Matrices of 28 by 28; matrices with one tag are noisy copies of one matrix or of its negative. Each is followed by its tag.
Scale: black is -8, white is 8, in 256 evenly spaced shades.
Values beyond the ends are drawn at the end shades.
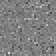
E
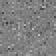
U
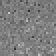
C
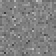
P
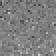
C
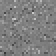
P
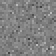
E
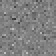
P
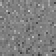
C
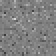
P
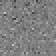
P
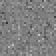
U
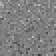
C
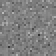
U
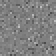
E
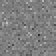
U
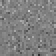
C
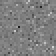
E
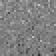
C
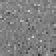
C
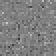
U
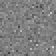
E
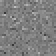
P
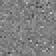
E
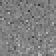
C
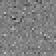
P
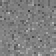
C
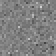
E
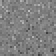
C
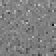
C
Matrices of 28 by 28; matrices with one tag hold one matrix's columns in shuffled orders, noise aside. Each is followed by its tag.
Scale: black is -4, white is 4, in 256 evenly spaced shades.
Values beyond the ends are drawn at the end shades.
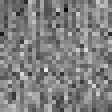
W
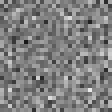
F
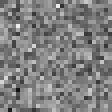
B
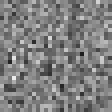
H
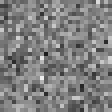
H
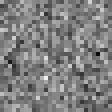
H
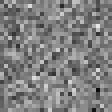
B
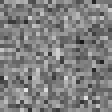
F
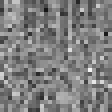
W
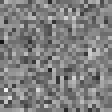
F
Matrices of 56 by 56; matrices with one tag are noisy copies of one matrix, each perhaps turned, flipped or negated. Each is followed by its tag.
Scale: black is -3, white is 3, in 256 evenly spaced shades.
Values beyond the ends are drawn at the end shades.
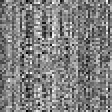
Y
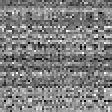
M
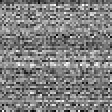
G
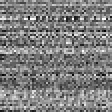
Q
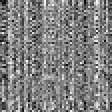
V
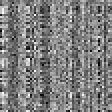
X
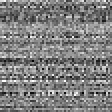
Q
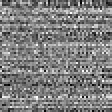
V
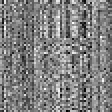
Y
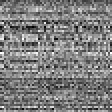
Y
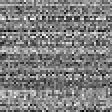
Q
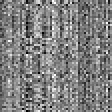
Y
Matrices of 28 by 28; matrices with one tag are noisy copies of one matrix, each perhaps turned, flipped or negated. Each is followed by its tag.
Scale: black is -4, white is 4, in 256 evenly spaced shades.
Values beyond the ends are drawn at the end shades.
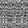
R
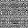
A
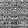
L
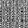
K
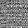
K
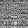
L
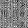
A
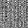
K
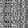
R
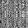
L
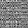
K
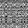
R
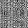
A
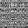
L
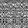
R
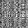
L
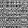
K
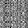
R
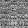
L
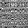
L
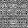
A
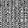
K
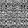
R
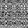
R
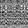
R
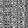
R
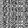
R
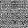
A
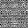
A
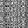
R
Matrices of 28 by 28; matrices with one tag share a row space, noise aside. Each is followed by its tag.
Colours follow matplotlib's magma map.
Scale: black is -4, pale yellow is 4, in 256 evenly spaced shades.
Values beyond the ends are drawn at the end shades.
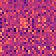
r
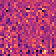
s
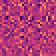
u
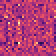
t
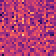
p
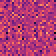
t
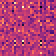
p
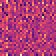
r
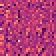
s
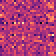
p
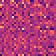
p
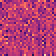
r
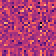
u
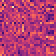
p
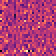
r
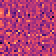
s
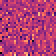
r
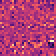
p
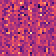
u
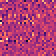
r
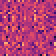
t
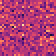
p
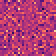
t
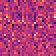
t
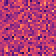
u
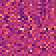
u
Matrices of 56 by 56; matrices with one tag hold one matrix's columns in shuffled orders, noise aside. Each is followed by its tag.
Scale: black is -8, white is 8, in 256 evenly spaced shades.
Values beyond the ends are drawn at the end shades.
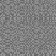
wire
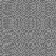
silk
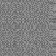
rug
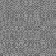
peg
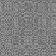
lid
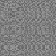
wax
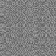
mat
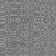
rug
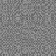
wire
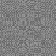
peg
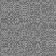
rug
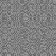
wire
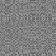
wire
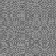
peg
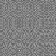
silk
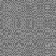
silk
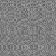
wax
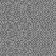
rug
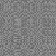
lid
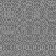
wax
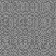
lid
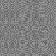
peg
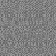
peg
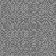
rug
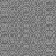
mat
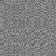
silk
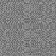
rug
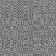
peg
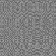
lid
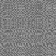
silk
